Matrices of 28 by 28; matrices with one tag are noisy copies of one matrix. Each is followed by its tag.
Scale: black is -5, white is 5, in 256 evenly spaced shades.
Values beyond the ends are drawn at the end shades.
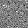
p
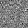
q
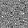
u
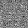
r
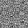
u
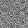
u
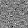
u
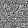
p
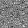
u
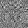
q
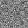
u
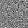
p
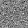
u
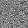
u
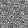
u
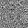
q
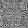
r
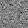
q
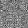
r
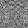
q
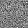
p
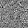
q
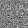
p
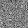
r
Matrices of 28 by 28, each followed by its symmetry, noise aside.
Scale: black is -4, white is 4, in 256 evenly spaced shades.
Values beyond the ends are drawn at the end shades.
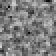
no symmetry.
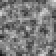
symmetric across the other diagonal.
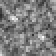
same after a half turn.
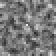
symmetric across the other diagonal.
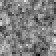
no symmetry.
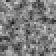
no symmetry.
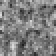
no symmetry.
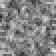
same after a half turn.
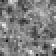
symmetric across the other diagonal.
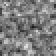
no symmetry.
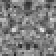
mirrored left to right.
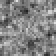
same after a half turn.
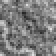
symmetric across the other diagonal.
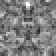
mirrored left to right.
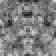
mirrored left to right.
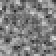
symmetric across the other diagonal.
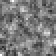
symmetric across the other diagonal.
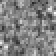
same after a half turn.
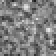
symmetric across the other diagonal.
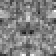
mirrored left to right.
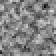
no symmetry.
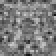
mirrored left to right.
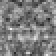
mirrored left to right.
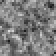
symmetric across the other diagonal.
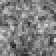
no symmetry.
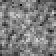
same after a half turn.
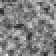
symmetric across the other diagonal.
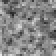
no symmetry.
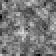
symmetric across the other diagonal.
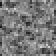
same after a half turn.
